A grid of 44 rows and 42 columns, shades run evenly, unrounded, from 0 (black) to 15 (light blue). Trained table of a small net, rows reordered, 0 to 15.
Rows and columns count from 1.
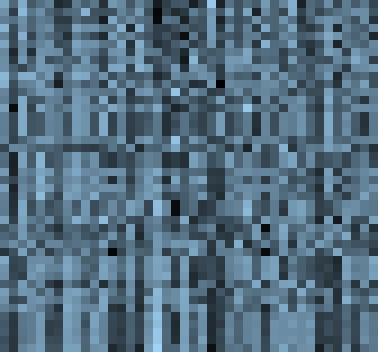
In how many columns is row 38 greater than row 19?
27
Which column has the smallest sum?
2
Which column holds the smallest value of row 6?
38
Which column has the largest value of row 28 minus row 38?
3
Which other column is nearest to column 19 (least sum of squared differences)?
15
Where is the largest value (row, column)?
44, 18
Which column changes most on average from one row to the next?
13
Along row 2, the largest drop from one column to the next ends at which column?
29
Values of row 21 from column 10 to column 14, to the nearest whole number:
8 10 5 4 6
